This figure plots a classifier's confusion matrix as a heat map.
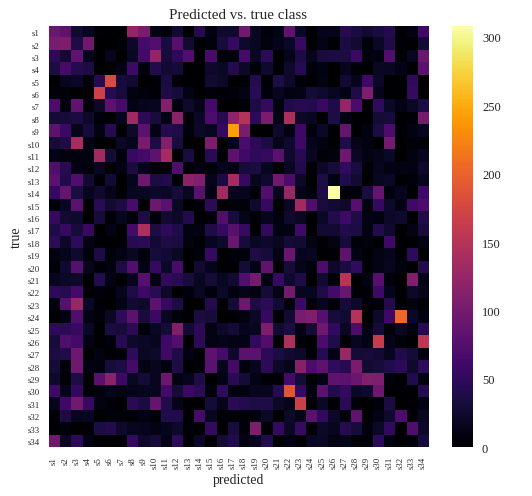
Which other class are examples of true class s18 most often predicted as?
s17
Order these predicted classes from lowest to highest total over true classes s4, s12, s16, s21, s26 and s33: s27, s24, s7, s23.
s24, s7, s23, s27
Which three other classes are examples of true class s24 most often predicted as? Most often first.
s32, s28, s23
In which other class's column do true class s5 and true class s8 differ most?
s6
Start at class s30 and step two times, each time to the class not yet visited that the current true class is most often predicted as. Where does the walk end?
s27
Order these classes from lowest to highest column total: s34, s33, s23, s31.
s33, s31, s34, s23
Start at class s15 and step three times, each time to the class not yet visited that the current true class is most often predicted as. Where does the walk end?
s10
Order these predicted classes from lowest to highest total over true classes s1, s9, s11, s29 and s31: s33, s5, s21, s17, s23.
s33, s21, s5, s23, s17
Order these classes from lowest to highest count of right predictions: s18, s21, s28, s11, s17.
s18, s21, s17, s28, s11
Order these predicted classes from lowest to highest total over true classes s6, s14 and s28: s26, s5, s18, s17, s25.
s18, s17, s25, s5, s26
